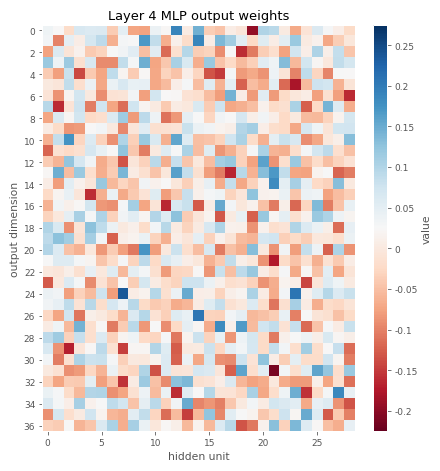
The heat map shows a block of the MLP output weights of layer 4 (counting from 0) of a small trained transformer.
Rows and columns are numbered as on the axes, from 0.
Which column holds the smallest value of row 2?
18
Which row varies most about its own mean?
13
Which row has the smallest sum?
4
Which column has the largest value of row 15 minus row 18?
19
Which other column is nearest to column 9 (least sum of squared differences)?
22
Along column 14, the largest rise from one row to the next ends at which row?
26
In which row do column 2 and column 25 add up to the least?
29
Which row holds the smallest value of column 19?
0
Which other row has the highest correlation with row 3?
20
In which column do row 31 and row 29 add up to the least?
2
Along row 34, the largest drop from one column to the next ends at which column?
14
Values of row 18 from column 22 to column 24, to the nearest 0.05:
0 0.1 0.05
